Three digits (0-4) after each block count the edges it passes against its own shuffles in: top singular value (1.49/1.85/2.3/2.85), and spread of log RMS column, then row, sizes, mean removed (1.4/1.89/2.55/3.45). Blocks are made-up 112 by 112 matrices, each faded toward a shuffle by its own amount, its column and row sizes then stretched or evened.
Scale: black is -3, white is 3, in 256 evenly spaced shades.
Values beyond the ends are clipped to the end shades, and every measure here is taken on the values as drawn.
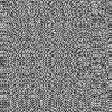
4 0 1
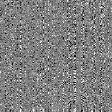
3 4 0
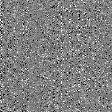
2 3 0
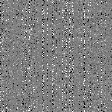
0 4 1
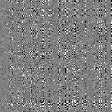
4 4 3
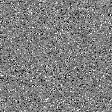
0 0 2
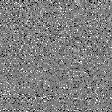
3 0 2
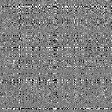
4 3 4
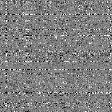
3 2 4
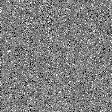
0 2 0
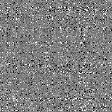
2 3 3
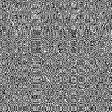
4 1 1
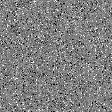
0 1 0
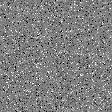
0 1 0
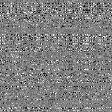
3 0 4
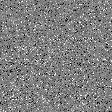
0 0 1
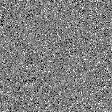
0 1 1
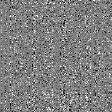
0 4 3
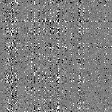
3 4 3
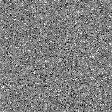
1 1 0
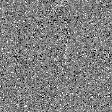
0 2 1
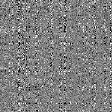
2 4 3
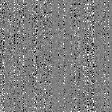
2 4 2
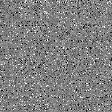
1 2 3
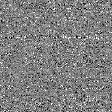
2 1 2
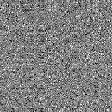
3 0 0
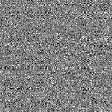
3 1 2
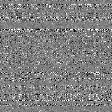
3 0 4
